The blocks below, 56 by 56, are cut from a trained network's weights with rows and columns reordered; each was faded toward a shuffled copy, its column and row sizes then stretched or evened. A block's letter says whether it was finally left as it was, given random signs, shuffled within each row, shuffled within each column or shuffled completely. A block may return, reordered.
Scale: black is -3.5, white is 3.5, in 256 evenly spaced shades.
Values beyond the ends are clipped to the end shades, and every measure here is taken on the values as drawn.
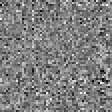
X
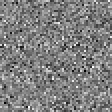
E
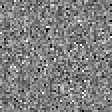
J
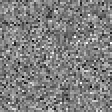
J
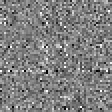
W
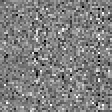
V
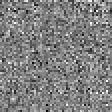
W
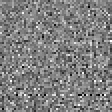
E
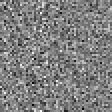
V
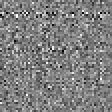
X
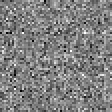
W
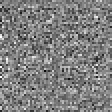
X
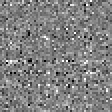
W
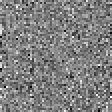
V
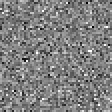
E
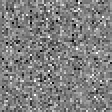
V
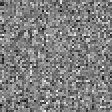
W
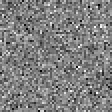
J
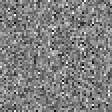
V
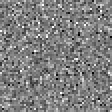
J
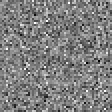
V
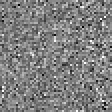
V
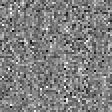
V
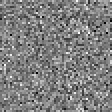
V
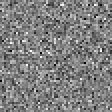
E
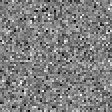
J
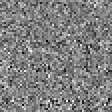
E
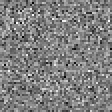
E
